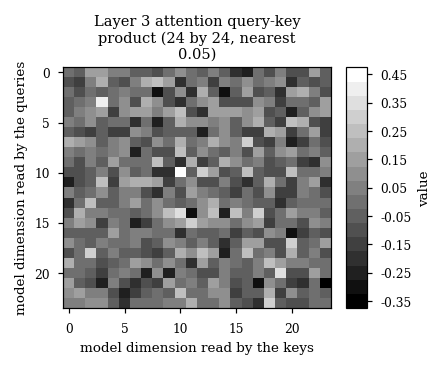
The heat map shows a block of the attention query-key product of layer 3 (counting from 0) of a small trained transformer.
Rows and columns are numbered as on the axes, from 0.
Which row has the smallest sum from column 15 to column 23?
21
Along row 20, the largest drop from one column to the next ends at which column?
20
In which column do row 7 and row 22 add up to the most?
10
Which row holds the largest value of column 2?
18
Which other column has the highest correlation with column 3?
7
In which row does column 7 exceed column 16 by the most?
11
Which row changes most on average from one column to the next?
14
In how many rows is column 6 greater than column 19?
11
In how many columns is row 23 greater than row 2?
12
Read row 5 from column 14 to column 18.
0.1 -0.05 0.1 0.2 -0.05
